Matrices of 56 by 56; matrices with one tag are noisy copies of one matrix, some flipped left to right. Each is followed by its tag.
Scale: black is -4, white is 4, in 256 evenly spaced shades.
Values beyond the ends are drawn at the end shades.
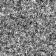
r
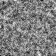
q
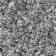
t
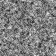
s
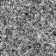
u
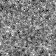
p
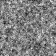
u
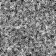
p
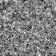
q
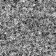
r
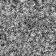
r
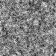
t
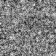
r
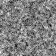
s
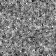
p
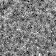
q
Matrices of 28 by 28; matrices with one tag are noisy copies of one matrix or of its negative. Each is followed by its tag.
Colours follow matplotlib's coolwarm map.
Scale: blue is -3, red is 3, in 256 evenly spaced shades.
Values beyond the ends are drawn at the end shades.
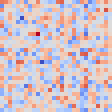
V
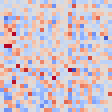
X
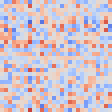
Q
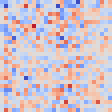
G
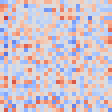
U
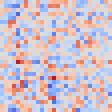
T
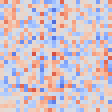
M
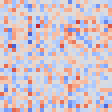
Q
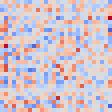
U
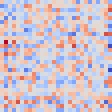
U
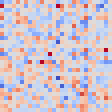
V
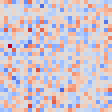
Q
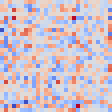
U
